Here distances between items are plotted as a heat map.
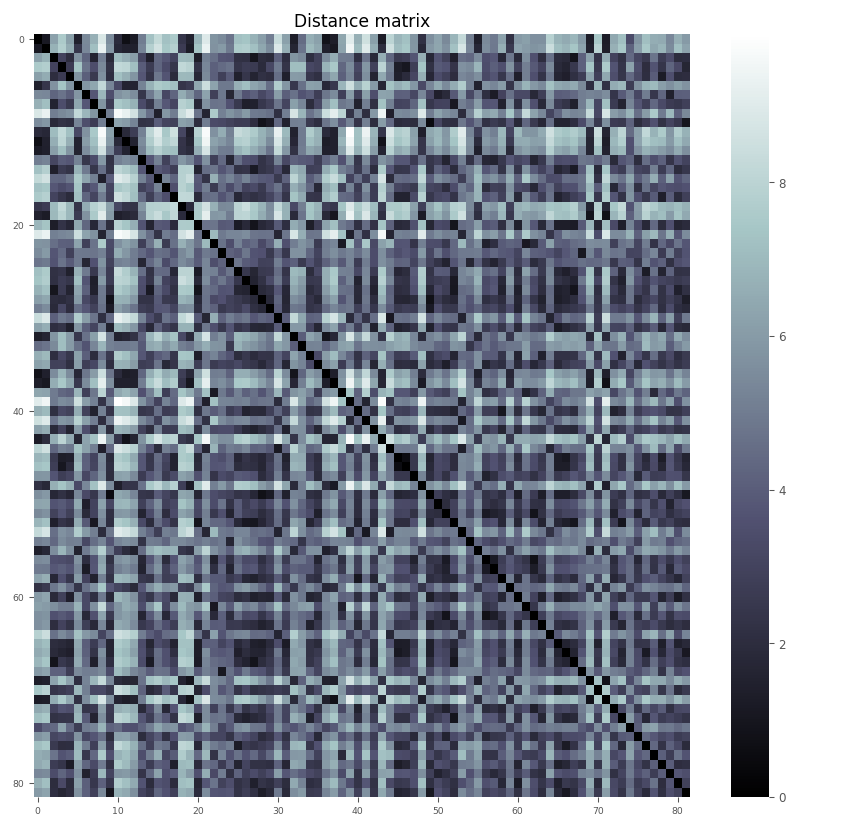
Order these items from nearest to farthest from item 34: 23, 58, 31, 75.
58, 31, 75, 23
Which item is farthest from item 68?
10
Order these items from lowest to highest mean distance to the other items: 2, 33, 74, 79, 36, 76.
2, 79, 76, 74, 36, 33
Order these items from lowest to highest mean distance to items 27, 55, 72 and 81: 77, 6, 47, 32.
47, 6, 77, 32
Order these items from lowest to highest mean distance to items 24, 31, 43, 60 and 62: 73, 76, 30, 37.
73, 76, 37, 30
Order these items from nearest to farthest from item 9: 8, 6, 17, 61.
17, 6, 61, 8
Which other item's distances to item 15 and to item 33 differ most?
8
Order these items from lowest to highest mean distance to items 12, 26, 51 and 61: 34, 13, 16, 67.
13, 16, 67, 34
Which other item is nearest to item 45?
46
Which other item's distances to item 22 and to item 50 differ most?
61
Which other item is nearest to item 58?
40
